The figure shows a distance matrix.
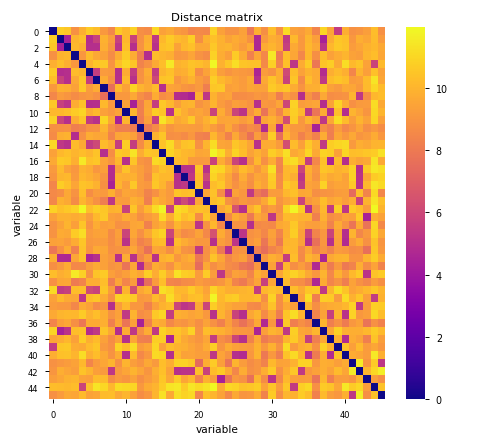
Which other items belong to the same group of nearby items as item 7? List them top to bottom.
15
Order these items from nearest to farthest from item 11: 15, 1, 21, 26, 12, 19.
1, 12, 26, 21, 19, 15
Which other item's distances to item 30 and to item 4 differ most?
33
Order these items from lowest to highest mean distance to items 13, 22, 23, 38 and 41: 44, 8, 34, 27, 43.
43, 27, 8, 34, 44
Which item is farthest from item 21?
44
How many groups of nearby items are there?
11
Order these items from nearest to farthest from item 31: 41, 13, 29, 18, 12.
12, 29, 13, 18, 41
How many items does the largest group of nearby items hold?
10
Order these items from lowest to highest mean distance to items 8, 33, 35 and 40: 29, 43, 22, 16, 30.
16, 22, 29, 43, 30
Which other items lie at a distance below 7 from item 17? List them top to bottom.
8, 18, 19, 21, 34, 42
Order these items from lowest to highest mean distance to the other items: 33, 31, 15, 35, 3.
31, 35, 3, 33, 15
